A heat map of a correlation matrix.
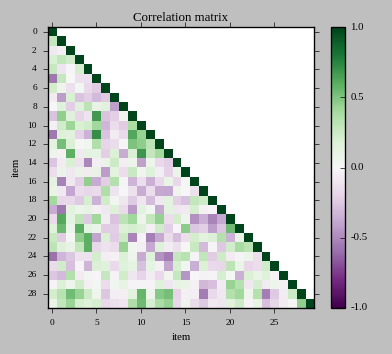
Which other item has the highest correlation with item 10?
13
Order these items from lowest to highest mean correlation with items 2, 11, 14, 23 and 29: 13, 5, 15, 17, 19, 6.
17, 6, 19, 15, 5, 13
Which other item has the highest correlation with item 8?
23
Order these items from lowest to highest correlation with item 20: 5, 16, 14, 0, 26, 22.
16, 22, 0, 26, 14, 5
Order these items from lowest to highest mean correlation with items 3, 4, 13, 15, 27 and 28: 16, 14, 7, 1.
14, 7, 16, 1
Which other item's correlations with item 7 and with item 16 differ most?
4
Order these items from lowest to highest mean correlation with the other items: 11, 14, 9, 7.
7, 14, 11, 9
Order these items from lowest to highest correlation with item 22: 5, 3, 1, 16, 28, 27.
5, 1, 27, 28, 16, 3
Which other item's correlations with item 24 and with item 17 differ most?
0
